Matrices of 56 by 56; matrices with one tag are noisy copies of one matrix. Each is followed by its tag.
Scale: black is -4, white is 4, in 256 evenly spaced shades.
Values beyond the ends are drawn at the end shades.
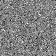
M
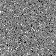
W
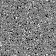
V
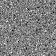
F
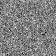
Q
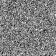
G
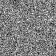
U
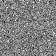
M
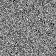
U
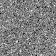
F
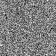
V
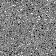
U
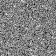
Q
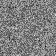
G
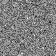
G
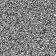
G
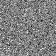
W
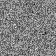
Q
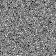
G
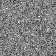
U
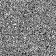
Q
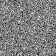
U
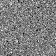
F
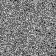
U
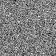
U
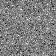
U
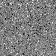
F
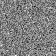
V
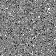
U
